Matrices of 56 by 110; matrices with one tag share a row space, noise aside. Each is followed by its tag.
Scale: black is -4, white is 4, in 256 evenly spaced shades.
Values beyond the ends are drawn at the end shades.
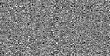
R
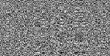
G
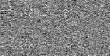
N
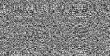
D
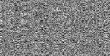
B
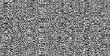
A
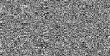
B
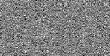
B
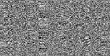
A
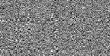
R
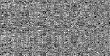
N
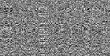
A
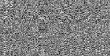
A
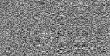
G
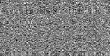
D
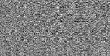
G
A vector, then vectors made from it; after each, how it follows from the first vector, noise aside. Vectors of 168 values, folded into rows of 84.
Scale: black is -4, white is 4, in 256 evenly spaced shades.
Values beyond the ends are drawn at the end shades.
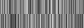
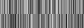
copied.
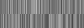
wrapped around, negated, shrunk.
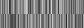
copied.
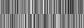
reversed.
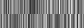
wrapped around.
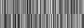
sign-scrambled.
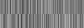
wrapped around, negated, shrunk.
